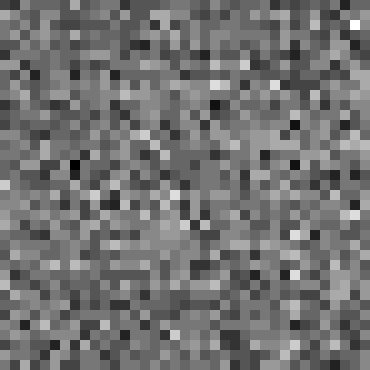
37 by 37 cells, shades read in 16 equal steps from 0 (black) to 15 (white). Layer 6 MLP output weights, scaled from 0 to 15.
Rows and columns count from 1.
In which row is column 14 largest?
14
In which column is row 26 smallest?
26
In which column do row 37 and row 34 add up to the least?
24
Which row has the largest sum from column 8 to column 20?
20
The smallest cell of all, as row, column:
17, 8
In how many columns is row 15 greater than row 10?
14
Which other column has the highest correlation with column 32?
36
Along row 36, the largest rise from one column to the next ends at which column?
6
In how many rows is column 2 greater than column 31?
18
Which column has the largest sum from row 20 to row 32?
30
